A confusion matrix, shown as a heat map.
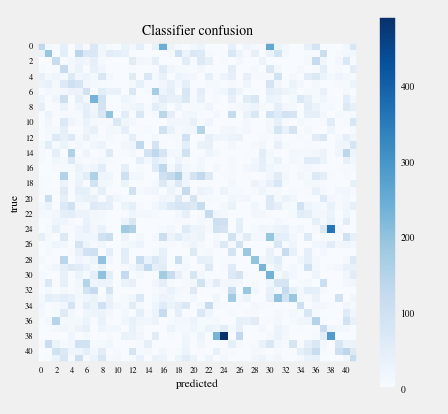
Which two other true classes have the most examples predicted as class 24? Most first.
38, 23
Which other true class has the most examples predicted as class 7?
17
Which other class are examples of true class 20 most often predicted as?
1
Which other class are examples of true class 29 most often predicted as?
14
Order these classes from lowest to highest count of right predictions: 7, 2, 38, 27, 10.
10, 2, 27, 7, 38
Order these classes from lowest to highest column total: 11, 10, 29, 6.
10, 29, 11, 6
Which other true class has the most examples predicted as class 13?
28
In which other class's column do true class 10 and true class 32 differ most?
27
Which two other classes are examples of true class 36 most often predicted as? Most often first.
2, 40
